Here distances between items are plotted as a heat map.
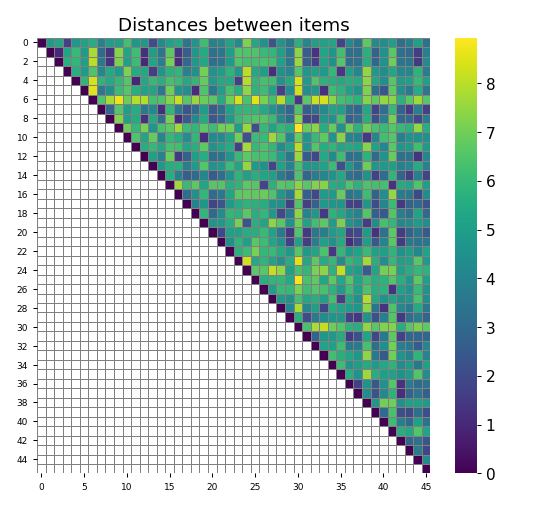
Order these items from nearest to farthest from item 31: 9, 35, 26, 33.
33, 35, 26, 9
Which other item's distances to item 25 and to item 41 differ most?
15
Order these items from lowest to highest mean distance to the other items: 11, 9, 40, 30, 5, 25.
40, 5, 11, 25, 9, 30
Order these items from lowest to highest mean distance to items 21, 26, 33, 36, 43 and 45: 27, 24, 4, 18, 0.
18, 0, 27, 4, 24
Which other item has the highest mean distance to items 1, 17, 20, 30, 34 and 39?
9
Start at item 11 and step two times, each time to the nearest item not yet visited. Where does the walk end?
23
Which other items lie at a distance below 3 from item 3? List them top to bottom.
0, 13, 27, 35
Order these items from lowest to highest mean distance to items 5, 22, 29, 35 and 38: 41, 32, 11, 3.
3, 32, 11, 41
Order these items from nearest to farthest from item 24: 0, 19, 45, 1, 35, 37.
19, 37, 45, 1, 0, 35
